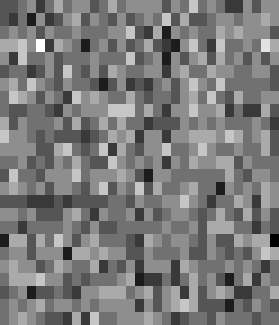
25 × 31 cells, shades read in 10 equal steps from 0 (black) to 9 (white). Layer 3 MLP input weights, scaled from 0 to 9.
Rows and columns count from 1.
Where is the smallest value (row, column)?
19, 31
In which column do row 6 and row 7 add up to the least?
12
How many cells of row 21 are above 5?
4
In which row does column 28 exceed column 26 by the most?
22
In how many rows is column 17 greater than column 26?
11
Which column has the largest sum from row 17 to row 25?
2
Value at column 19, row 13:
2
